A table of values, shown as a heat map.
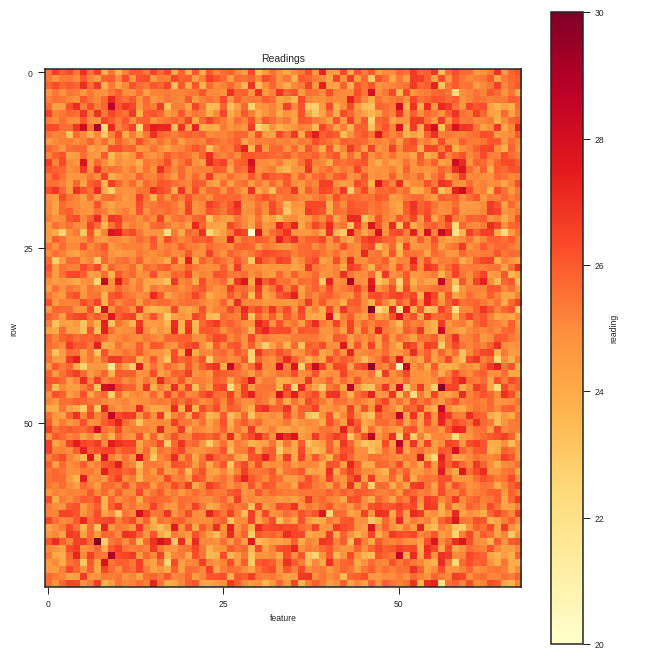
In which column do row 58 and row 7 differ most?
46
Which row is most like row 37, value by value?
48
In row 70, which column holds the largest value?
8
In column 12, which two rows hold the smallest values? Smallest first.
42, 36
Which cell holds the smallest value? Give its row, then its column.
23, 29
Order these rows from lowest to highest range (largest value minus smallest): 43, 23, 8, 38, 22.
38, 43, 22, 8, 23
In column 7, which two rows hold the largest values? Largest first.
67, 8
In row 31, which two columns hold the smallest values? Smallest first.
58, 50
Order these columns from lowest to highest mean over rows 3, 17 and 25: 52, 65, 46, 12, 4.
52, 12, 65, 4, 46
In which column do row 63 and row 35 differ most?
40
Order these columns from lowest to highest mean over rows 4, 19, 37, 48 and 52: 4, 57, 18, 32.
4, 57, 32, 18
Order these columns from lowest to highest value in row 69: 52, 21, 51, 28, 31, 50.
51, 31, 28, 21, 52, 50
